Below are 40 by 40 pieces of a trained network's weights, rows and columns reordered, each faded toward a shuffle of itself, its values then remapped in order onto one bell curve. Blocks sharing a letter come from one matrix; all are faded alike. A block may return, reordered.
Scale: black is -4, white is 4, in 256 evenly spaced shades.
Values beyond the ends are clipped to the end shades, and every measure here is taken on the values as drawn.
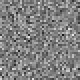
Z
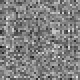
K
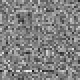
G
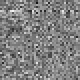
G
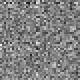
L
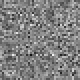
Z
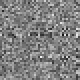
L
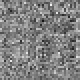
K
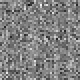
K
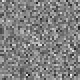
Z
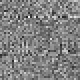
G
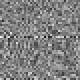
L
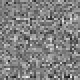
L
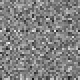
L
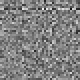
L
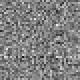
Z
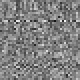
L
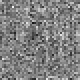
K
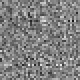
K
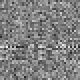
L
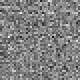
Z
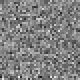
Z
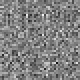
K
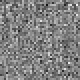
Z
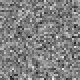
Z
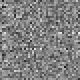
Z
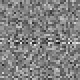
L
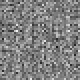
K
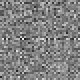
L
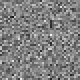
Z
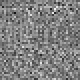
Z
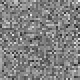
Z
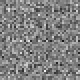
K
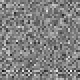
L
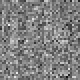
K
